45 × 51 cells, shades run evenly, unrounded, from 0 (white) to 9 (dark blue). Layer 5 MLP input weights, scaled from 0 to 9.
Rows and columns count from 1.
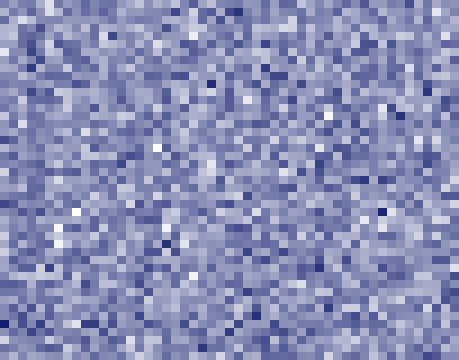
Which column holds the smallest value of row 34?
51
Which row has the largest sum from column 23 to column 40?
42
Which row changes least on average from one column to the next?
37
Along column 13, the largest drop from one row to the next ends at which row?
6
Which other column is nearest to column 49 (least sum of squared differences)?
47
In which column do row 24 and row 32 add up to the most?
32
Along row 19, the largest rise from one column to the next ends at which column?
19
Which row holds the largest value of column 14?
21
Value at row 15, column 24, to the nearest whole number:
4
